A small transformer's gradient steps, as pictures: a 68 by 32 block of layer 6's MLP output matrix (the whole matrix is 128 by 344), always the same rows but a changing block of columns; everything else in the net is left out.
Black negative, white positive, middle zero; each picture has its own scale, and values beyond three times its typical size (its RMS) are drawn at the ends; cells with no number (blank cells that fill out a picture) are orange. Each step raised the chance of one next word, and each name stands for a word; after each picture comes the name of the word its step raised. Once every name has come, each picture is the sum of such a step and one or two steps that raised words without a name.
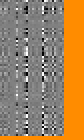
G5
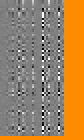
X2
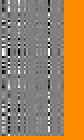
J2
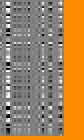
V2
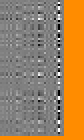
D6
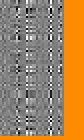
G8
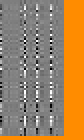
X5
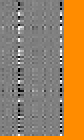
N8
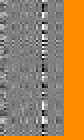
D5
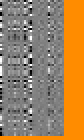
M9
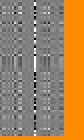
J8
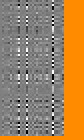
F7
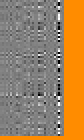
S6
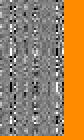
G5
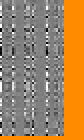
G5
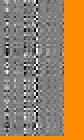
J2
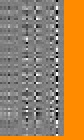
D6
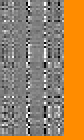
V2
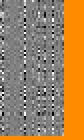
X2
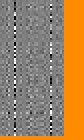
N8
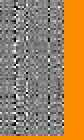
X2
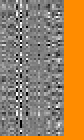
D5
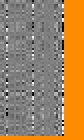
J8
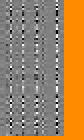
F7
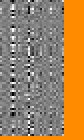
G5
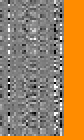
X5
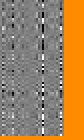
N8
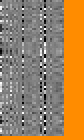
G5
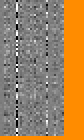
D5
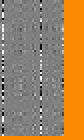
X2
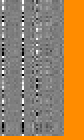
J2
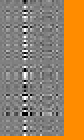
X2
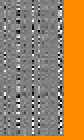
S6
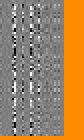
G5
